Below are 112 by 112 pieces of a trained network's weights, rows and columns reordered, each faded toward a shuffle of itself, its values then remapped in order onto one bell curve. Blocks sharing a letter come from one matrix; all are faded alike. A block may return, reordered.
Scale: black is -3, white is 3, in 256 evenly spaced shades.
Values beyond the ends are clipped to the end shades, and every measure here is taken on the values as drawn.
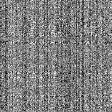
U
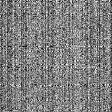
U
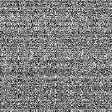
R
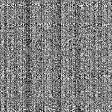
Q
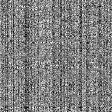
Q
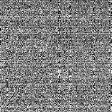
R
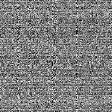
R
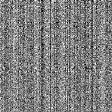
Q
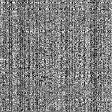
Q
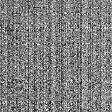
U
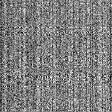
U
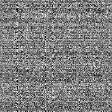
R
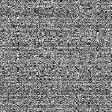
R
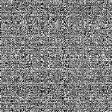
R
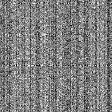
Q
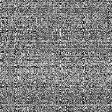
R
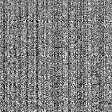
Q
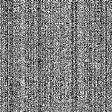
Q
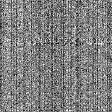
Q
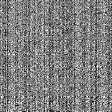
Q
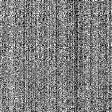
U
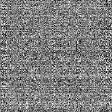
R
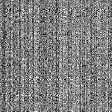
Q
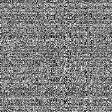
R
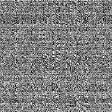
R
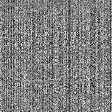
Q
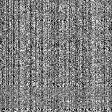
Q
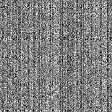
U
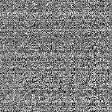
R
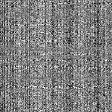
Q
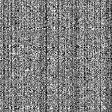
Q
